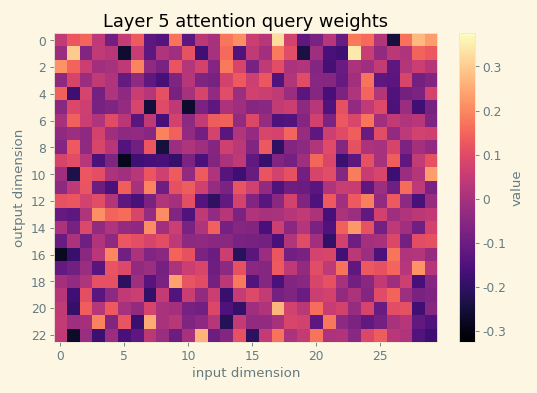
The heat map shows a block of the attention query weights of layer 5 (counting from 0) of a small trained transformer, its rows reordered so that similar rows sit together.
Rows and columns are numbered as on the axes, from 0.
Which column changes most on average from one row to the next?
5
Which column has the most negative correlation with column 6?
21
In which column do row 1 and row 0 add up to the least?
19
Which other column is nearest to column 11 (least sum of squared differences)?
25
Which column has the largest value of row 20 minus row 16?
0
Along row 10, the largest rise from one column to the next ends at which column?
2
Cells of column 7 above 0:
10
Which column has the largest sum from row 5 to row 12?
23
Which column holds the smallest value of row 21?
13
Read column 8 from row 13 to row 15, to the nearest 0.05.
0.2 0 0.1
